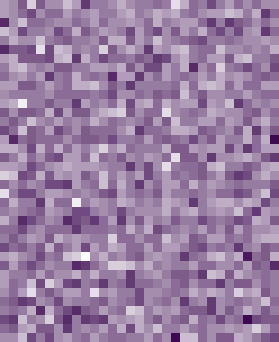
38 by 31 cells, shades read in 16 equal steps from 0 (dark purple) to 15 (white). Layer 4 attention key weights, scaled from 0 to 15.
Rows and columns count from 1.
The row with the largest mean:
33
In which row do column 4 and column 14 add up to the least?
25
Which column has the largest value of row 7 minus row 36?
28
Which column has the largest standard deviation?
9
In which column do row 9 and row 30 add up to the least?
31
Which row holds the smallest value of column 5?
35
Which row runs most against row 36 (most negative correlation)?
7
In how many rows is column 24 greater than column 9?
19
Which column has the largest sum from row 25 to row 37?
13
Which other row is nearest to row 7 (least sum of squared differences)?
11
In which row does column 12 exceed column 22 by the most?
8
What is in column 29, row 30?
5
